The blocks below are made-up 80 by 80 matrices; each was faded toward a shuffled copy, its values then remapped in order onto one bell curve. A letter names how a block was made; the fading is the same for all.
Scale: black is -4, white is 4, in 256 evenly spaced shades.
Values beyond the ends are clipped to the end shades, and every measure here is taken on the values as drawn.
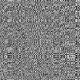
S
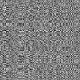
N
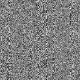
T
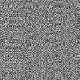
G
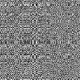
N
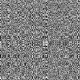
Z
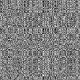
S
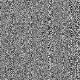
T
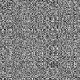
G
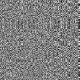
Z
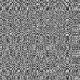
N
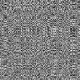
S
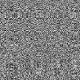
G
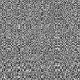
S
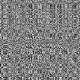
S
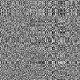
N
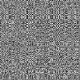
S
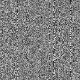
T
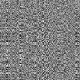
Z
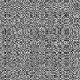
N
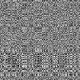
N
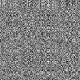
G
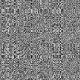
Z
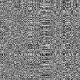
S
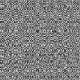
N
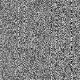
T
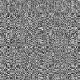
S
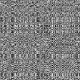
N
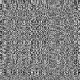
S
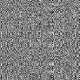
Z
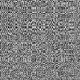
S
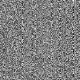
T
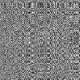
N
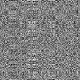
G
